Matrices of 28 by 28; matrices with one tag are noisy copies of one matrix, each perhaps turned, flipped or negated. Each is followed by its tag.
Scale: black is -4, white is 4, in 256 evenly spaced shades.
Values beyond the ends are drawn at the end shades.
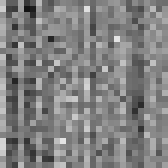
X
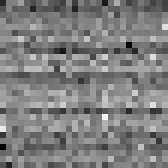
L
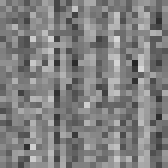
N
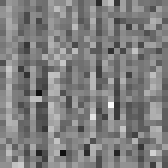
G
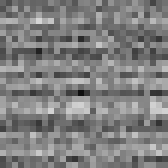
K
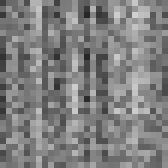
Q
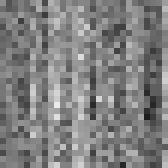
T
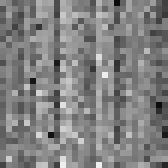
L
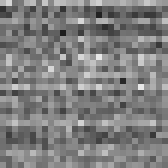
X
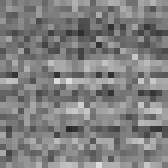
Q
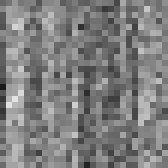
T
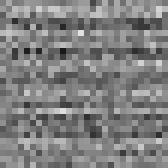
N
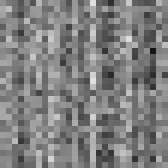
K
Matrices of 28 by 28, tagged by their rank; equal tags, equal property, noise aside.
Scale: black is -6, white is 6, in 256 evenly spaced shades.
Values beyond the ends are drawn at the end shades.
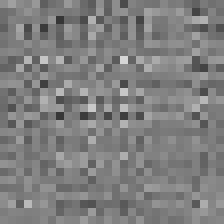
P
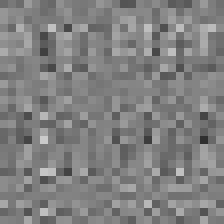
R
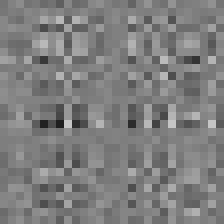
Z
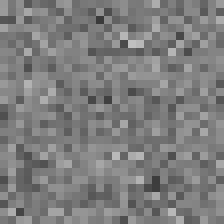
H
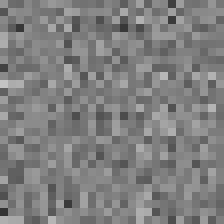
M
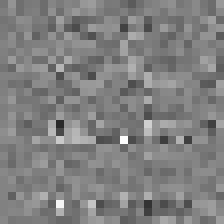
P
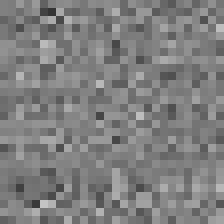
P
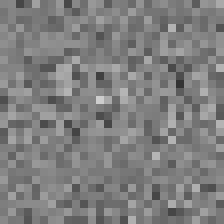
H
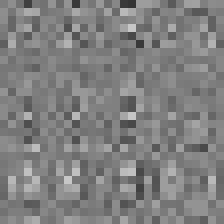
R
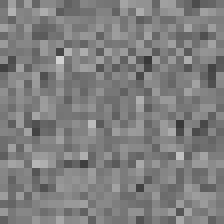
M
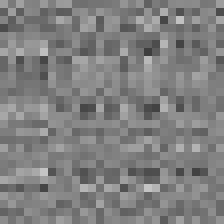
R
